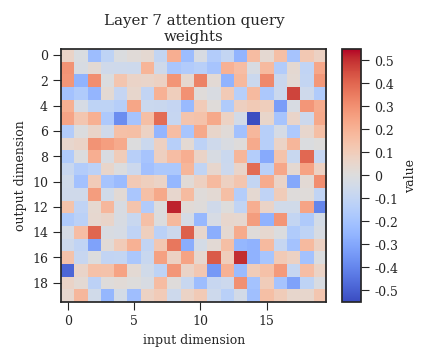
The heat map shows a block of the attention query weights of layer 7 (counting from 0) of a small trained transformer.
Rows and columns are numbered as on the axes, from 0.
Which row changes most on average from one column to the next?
2
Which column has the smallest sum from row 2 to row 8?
16
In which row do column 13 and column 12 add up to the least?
0
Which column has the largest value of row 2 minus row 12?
19
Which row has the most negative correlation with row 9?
5
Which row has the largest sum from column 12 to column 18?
9
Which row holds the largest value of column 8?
12
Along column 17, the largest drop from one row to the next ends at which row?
4
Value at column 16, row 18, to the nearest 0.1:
-0.2
